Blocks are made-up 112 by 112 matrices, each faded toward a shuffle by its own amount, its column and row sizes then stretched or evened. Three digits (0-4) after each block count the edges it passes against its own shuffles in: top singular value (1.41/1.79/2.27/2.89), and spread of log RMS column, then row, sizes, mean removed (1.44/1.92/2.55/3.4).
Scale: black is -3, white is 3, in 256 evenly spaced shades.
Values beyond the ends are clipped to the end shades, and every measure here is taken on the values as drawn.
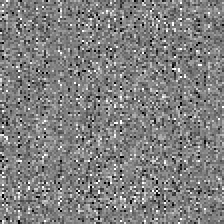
1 4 1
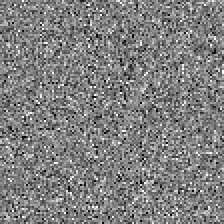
0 1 0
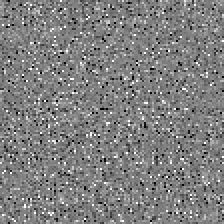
1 0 1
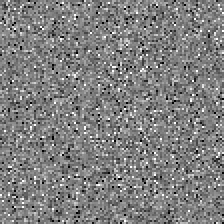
0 2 0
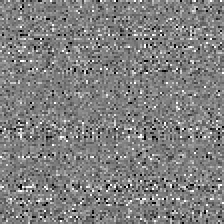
2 1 4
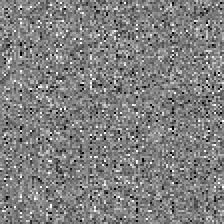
1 3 1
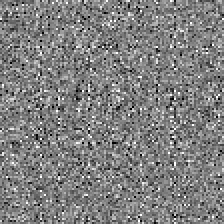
3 2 2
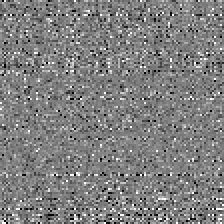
3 1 4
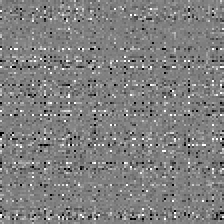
3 3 4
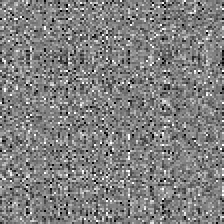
3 3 1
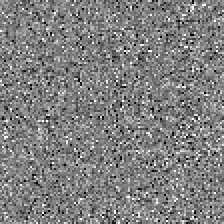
1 1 1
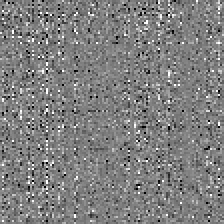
1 4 2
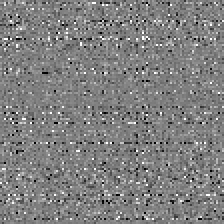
1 2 4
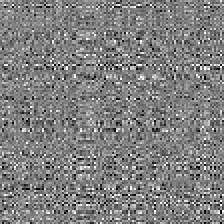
4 2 4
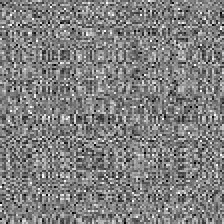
4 1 2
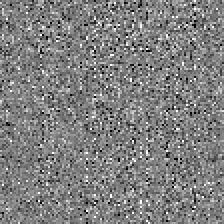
1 3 1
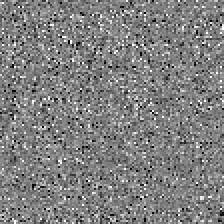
1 2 2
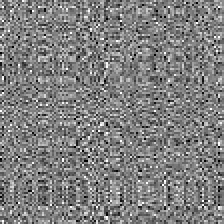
4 3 1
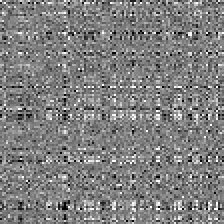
4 3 4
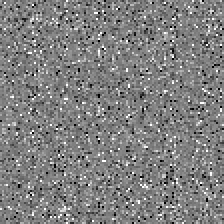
0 2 0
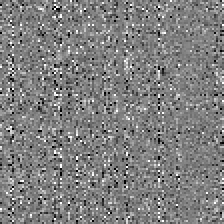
1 4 2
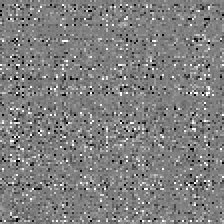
0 3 4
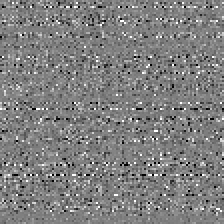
1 0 4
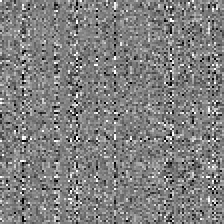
3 4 2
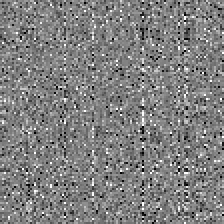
3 3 1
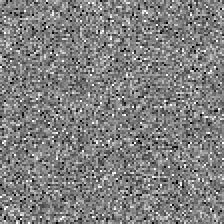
2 0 0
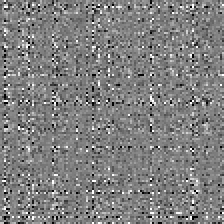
2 4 4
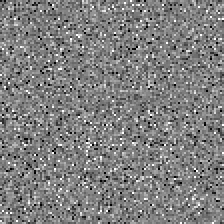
0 0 1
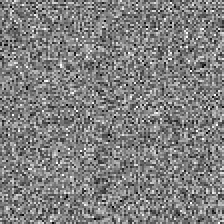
3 0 0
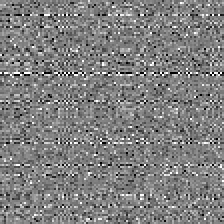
4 0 4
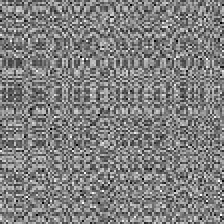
4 0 0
